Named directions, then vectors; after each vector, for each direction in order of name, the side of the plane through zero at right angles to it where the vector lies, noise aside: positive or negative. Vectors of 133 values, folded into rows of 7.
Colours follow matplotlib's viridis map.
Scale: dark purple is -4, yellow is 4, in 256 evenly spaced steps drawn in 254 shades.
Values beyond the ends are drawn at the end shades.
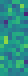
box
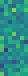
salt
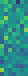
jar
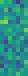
negative, positive, positive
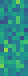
positive, negative, negative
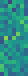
positive, positive, negative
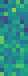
positive, negative, positive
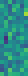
negative, negative, positive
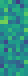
negative, positive, positive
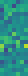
positive, positive, positive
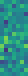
positive, positive, positive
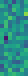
negative, negative, positive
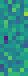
negative, negative, positive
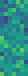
positive, negative, positive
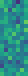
negative, positive, positive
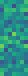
positive, positive, positive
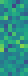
positive, positive, positive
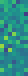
positive, positive, positive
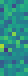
positive, positive, positive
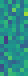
negative, negative, positive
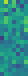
negative, positive, negative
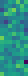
positive, negative, positive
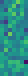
positive, negative, negative
